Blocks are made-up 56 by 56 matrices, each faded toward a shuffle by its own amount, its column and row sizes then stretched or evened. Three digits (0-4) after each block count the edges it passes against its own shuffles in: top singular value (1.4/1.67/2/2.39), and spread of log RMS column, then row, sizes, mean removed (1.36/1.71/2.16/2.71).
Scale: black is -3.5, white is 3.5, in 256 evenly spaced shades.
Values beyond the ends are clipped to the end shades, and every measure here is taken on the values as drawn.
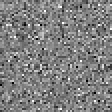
2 1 2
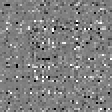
1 2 3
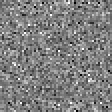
0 0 2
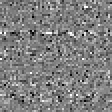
1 1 3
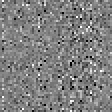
1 3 1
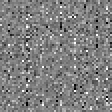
2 3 0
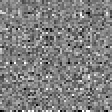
3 2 3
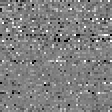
0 0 4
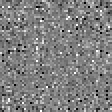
1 2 2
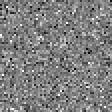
0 0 0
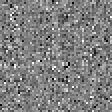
1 2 0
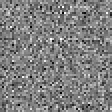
1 2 2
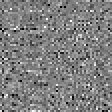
3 0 2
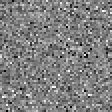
0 0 1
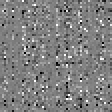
0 4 1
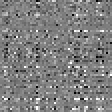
3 3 4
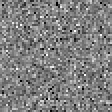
1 1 0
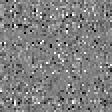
2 0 2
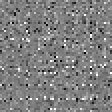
2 2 3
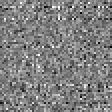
2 1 3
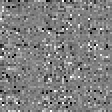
1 3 3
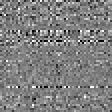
4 2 4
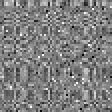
4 1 0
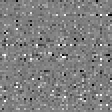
0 2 3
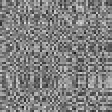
4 1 1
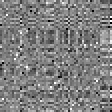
4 2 0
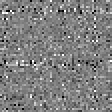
2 2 3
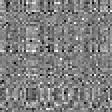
4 1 3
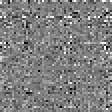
0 3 4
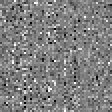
1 3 0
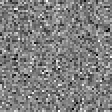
2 1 0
